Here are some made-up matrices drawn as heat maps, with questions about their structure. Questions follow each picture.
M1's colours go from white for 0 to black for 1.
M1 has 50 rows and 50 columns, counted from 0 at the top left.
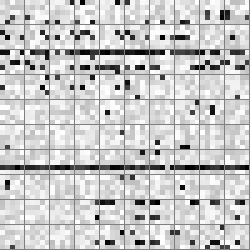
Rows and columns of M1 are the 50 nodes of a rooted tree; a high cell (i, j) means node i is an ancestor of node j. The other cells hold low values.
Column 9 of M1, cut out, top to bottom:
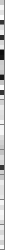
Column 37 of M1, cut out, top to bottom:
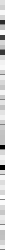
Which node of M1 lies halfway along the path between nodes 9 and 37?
15
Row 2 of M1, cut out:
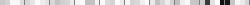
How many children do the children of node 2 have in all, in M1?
1
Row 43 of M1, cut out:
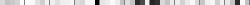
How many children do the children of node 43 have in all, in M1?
3
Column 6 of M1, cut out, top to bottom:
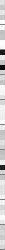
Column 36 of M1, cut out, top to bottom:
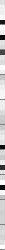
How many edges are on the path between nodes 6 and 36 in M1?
7
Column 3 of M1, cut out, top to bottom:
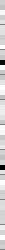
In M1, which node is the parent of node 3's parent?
33
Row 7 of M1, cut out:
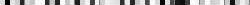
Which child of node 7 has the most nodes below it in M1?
4
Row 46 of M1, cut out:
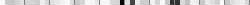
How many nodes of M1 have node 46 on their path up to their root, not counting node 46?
4
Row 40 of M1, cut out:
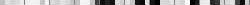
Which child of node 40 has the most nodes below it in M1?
48
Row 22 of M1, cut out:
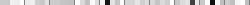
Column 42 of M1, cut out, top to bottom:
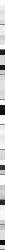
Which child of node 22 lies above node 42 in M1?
21
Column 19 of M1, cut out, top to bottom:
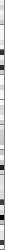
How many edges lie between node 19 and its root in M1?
6
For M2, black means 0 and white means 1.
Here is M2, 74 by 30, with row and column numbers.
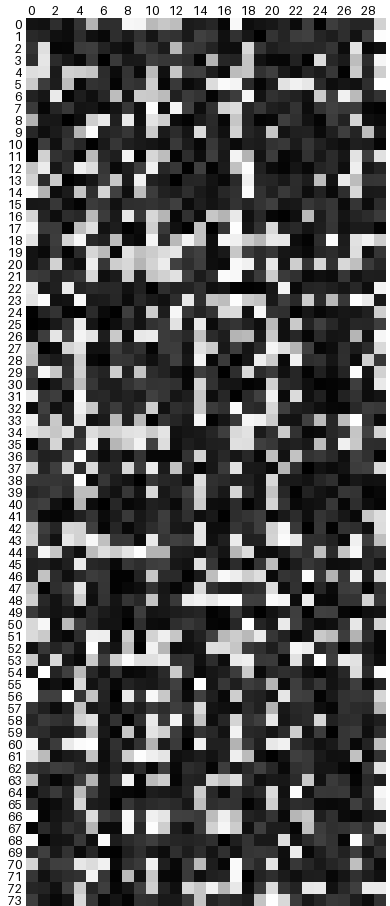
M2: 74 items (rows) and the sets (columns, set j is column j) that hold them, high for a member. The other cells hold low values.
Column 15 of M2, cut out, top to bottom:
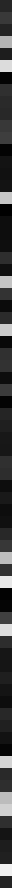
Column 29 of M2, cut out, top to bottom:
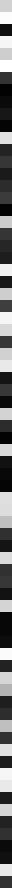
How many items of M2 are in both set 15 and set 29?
6
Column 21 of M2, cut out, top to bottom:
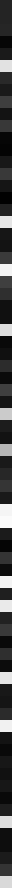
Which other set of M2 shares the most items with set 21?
0
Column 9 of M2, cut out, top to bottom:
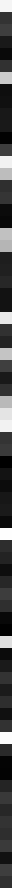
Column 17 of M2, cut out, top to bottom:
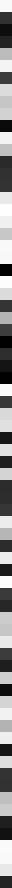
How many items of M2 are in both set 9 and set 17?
9
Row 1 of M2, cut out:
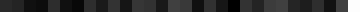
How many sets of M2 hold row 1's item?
1
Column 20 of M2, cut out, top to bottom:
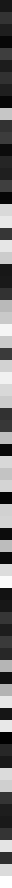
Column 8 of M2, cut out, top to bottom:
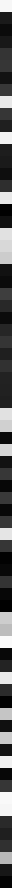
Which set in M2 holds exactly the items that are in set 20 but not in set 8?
14
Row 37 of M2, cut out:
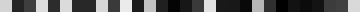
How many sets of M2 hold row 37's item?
9
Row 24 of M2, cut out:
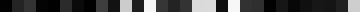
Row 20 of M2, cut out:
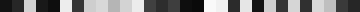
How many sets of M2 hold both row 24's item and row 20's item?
2
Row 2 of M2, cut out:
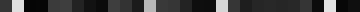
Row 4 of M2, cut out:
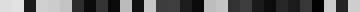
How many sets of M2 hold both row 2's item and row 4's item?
4
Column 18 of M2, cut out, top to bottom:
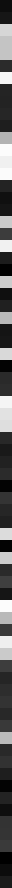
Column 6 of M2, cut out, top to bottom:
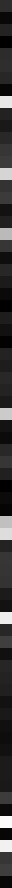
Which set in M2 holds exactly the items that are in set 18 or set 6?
27
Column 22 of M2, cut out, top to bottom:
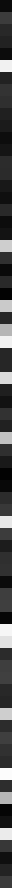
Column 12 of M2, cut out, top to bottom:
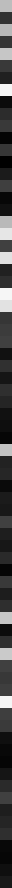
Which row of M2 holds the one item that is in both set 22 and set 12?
25
